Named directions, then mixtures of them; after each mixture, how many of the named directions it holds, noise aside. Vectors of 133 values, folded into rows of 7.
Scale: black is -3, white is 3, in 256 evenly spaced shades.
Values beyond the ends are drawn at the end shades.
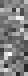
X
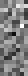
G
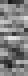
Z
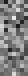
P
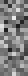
one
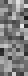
four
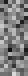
one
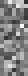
two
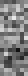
four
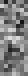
three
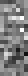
three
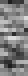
one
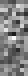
two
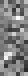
two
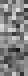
three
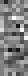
four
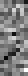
three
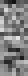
two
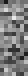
four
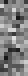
four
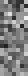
three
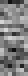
one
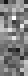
three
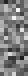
three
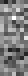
four
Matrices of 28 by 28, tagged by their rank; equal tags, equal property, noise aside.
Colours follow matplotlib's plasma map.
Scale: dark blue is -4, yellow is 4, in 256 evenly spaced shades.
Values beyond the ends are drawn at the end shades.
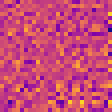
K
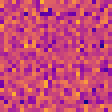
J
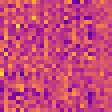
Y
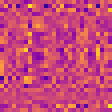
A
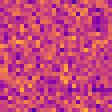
J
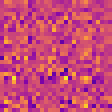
A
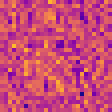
Y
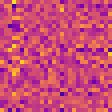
Y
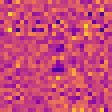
Y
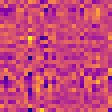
A
